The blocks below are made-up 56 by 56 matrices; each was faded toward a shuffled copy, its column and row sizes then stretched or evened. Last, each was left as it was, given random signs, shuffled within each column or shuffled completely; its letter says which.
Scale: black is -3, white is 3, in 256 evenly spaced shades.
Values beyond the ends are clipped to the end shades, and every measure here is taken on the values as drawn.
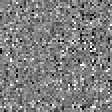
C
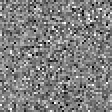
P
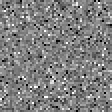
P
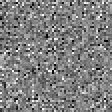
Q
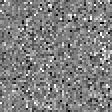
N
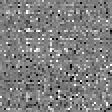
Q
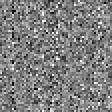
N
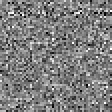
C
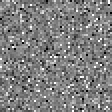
P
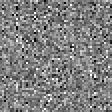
N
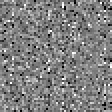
N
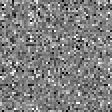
Q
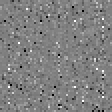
N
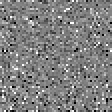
Q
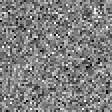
P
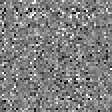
Q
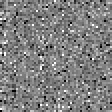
N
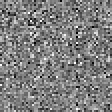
C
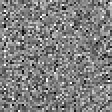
N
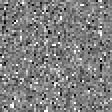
N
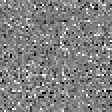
C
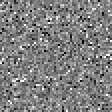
P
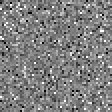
P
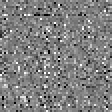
C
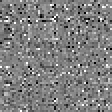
Q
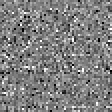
C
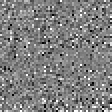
Q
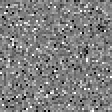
P
